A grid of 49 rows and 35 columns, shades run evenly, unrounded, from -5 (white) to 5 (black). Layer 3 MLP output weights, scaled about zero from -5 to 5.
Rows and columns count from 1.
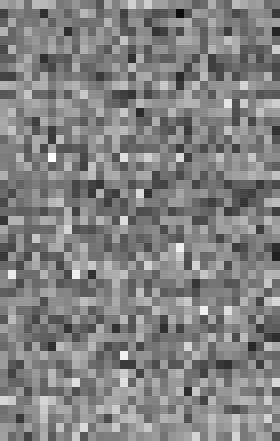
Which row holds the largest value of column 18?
13
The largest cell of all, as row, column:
2, 23
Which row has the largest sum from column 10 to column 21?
21
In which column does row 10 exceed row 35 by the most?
26
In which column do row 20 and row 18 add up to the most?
24
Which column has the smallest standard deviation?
22
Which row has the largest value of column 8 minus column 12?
30
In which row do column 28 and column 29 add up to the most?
41
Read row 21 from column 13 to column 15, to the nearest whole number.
3 0 0
